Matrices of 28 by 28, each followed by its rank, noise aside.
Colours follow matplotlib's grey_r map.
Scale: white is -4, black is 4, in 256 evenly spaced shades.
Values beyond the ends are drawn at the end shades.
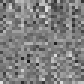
five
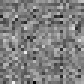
five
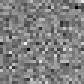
seven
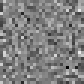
six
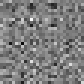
five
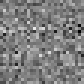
six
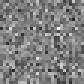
six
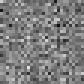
six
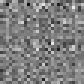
five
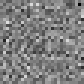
seven
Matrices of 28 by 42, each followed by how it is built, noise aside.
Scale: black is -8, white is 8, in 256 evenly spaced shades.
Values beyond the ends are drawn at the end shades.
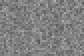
repeating rows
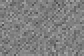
Hankel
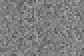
repeating rows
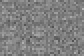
blocks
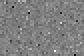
sparse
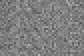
repeating rows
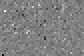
sparse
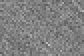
Toeplitz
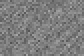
Hankel
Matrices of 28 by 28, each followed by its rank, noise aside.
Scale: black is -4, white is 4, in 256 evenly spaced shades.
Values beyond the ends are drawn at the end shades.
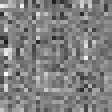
four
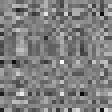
three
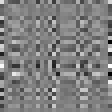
two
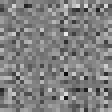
four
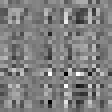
two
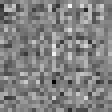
four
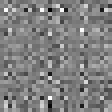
three
